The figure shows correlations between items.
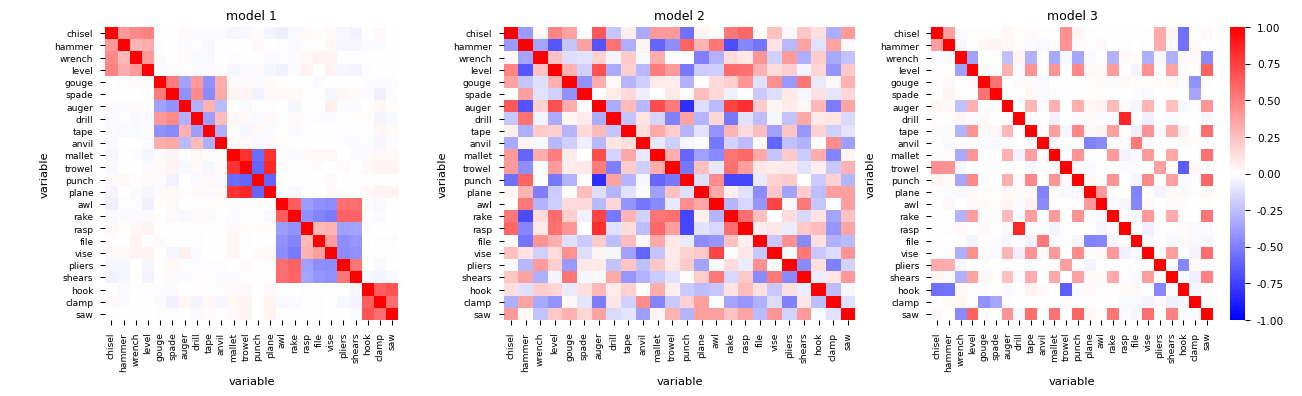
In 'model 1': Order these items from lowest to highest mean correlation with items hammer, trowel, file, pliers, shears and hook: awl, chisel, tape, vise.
vise, tape, chisel, awl
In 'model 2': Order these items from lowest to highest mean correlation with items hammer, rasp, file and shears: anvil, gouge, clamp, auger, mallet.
anvil, clamp, mallet, auger, gouge
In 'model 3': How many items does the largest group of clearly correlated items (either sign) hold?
10
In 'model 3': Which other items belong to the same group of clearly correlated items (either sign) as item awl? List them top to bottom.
anvil, plane, file
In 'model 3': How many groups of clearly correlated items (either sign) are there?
5
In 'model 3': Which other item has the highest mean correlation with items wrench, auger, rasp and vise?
drill
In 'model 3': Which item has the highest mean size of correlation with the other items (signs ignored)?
saw
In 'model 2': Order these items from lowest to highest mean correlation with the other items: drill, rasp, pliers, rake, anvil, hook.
anvil, drill, pliers, hook, rake, rasp
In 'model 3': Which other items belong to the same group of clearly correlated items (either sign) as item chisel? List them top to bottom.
hammer, trowel, pliers, hook
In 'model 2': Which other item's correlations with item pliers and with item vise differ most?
shears
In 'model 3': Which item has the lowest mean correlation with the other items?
wrench
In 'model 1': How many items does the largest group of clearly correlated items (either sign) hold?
7
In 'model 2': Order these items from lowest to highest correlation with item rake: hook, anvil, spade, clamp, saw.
clamp, anvil, spade, hook, saw
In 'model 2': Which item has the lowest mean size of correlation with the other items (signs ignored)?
spade
